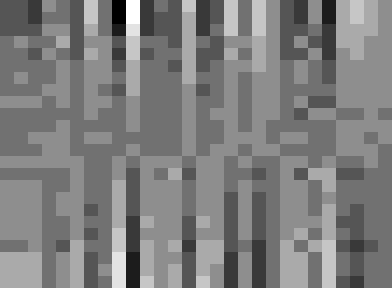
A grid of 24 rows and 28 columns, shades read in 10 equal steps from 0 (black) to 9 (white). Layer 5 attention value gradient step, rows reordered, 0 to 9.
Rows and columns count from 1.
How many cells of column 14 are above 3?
17
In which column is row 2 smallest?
9
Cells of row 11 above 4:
9
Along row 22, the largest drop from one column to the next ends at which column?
10
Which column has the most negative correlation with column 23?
5
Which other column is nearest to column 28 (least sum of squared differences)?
20
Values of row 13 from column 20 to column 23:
5 4 4 4
